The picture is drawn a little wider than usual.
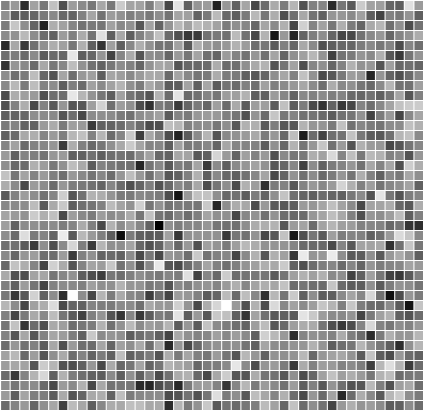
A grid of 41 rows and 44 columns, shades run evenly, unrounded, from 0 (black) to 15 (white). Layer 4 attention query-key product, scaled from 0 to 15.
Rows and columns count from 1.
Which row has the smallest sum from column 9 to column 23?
39
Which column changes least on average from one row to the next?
33
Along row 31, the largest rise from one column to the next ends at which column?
44
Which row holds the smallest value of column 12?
6
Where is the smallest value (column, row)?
17, 23
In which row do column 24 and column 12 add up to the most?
31
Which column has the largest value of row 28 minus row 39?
24
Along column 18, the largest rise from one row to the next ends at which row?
36
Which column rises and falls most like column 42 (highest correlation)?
3
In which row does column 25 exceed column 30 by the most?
37
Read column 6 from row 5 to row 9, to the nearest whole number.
10 6 7 5 8
